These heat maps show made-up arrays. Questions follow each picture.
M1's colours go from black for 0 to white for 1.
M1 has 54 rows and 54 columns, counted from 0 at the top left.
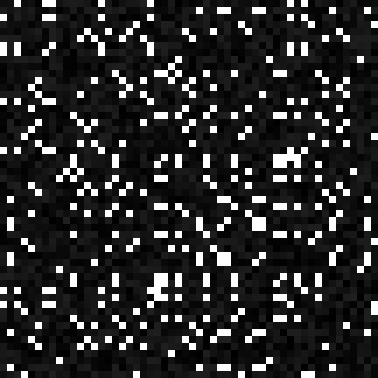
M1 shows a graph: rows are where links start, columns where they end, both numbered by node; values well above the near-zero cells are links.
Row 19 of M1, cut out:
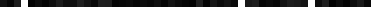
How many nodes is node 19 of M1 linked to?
4
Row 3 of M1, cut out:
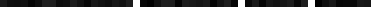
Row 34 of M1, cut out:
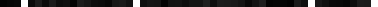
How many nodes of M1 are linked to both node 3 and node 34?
3
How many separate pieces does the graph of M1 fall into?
2
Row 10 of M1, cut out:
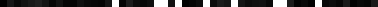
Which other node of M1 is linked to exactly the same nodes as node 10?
node 42
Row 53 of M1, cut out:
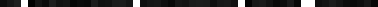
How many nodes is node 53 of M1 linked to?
5
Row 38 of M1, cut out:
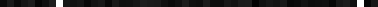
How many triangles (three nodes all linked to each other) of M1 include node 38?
1
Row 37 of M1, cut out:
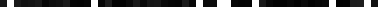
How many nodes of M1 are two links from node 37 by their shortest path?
7
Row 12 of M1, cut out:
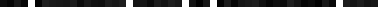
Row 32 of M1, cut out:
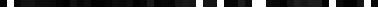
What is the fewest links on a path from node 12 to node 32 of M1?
7
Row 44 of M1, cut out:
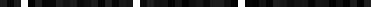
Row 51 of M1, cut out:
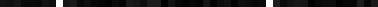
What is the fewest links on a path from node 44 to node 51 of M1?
7
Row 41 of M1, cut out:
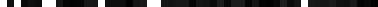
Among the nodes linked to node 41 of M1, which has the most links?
node 22
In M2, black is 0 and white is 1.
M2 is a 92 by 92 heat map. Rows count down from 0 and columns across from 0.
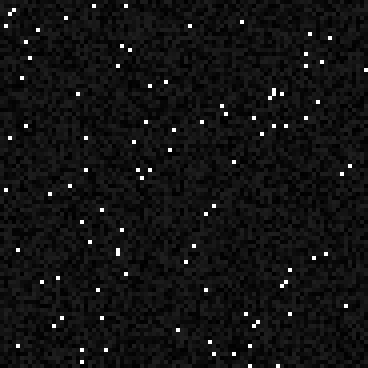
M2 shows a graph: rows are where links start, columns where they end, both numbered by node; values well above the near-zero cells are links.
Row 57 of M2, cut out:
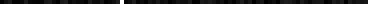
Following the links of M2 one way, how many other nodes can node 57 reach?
3
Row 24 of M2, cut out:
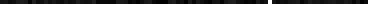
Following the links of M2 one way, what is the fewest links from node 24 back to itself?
3
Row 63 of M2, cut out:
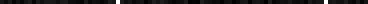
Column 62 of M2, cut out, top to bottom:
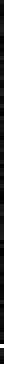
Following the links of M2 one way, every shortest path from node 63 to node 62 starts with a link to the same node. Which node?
node 29
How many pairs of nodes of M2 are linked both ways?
8
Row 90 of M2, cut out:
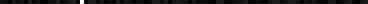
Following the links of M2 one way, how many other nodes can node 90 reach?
5
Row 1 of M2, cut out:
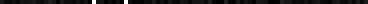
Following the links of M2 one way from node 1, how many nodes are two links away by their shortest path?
5
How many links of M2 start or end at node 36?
1
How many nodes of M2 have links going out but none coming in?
7
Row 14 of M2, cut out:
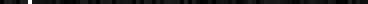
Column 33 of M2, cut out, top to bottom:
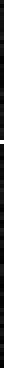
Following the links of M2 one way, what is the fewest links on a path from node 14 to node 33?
6
